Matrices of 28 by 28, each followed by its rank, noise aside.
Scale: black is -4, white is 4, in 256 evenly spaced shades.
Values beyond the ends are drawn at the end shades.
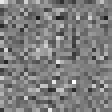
six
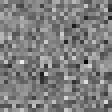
seven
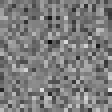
six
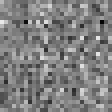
six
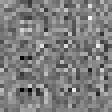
five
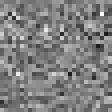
seven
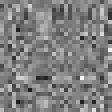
five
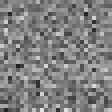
seven
